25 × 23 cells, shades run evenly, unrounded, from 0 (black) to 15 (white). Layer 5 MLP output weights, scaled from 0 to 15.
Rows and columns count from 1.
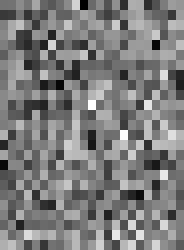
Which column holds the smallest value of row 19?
20
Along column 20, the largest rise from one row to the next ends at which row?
6
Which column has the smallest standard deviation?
13
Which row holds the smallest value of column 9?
11
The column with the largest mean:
21
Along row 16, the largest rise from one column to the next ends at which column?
9
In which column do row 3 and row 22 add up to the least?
14
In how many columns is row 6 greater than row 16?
13
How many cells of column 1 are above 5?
21
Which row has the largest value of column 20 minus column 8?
25
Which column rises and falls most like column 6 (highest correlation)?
4
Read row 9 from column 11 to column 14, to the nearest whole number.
4 9 10 11
